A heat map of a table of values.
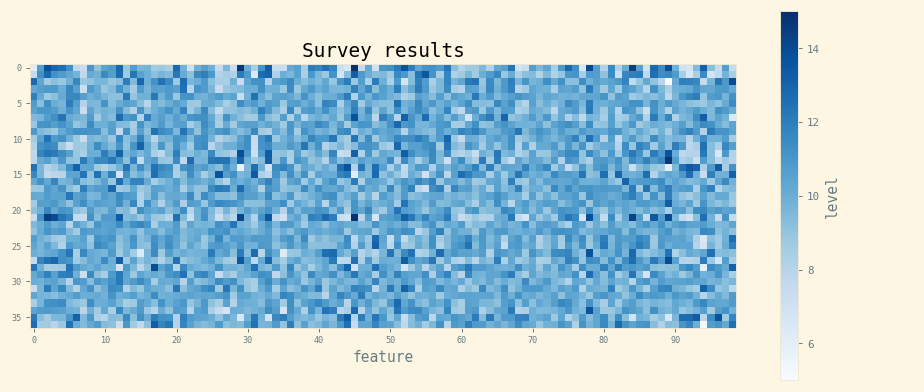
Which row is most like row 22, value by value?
30
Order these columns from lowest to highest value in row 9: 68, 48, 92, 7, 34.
34, 48, 7, 92, 68
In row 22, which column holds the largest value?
28
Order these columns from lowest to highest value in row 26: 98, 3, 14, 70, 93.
14, 98, 93, 3, 70
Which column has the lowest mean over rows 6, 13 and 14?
73
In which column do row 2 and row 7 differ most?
98
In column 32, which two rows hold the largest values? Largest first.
1, 6
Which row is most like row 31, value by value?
23
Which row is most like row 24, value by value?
25
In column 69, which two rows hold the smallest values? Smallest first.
21, 0
